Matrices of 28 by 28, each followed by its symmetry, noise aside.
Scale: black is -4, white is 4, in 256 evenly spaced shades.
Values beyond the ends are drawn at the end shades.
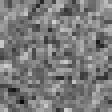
symmetric across the other diagonal.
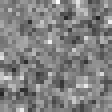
symmetric.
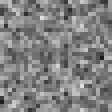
mirrored top to bottom.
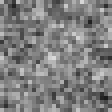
symmetric across the other diagonal.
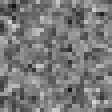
mirrored top to bottom.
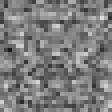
mirrored left to right.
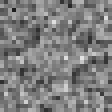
same after a half turn.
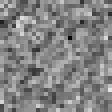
symmetric.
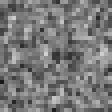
mirrored top to bottom.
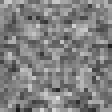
mirrored left to right.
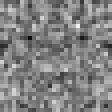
mirrored left to right.
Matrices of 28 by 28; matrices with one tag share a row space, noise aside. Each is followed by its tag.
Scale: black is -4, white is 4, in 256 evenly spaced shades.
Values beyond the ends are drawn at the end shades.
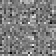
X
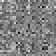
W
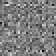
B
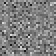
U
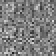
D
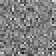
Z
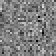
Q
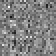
U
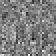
W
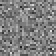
X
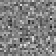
X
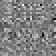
B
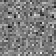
B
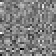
Q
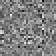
Q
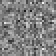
B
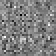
U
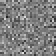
Z
